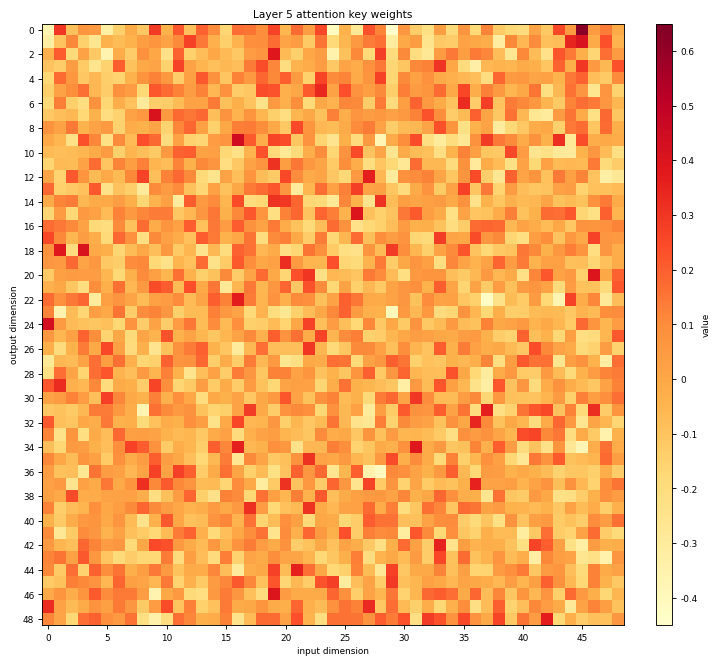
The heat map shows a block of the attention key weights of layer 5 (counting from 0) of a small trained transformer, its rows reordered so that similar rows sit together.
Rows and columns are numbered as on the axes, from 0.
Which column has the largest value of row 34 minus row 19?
14
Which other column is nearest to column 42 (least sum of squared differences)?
4
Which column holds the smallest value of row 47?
44
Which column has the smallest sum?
5
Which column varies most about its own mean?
45
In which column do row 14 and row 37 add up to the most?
20
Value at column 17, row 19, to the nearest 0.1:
0.1
